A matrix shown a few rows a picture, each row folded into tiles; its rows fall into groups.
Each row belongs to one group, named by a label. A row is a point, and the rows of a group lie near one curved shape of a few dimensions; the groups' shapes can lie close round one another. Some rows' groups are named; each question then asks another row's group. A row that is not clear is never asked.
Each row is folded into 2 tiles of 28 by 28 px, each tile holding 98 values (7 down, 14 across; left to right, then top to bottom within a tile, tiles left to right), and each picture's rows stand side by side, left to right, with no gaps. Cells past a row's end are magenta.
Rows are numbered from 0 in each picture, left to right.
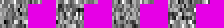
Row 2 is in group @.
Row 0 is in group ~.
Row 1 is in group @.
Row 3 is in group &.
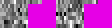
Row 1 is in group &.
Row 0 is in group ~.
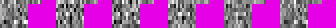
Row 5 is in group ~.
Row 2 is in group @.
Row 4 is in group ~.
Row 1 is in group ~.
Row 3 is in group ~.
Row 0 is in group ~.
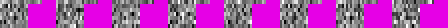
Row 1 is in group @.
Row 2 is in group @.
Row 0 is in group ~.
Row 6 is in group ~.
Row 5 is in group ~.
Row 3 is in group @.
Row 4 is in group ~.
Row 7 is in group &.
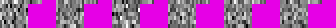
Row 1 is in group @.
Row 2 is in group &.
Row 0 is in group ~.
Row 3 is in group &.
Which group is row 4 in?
@
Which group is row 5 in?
@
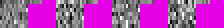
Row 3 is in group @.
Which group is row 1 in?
~
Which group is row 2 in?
&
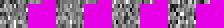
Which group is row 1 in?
&
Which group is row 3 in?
@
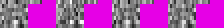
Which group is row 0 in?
~
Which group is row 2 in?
~
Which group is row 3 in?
~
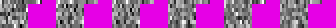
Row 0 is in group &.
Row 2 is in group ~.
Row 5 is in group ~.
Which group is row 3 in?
~
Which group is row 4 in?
&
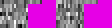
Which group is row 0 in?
&
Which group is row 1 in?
~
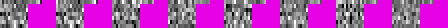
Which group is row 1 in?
&
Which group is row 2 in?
@
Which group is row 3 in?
@
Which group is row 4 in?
@
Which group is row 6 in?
~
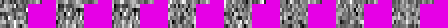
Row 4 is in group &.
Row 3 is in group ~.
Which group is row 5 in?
@
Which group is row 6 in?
~
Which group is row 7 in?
&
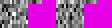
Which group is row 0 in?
@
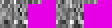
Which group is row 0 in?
~
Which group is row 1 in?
~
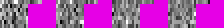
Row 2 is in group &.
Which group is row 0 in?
~
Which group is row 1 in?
~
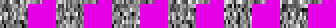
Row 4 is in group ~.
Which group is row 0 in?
@
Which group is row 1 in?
~
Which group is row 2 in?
@
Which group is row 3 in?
@
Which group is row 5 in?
@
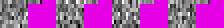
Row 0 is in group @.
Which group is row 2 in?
@
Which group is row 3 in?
~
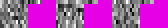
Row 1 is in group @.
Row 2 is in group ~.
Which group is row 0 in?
&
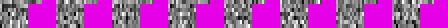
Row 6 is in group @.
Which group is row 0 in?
@
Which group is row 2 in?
~
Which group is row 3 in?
~
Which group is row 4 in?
&
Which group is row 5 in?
&
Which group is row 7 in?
@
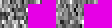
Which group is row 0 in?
&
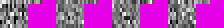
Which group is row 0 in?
~
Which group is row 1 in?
&
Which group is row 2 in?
&
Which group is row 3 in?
@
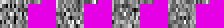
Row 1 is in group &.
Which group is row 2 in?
@
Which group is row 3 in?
&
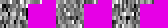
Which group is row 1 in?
&
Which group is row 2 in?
~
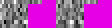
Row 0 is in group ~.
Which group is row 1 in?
~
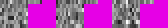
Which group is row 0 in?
@
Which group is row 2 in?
~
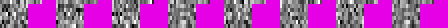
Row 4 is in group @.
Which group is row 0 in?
@
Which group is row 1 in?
@
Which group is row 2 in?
&
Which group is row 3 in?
~
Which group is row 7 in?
~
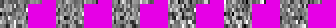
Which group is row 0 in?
&
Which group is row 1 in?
@
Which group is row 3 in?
&
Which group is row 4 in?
&
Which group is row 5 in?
&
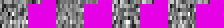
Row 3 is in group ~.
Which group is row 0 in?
@
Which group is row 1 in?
&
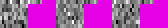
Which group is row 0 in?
@
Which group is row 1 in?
&
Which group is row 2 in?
~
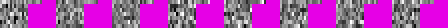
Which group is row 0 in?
~
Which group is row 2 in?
&
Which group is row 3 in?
@
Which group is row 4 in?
&
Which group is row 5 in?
@
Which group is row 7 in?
@
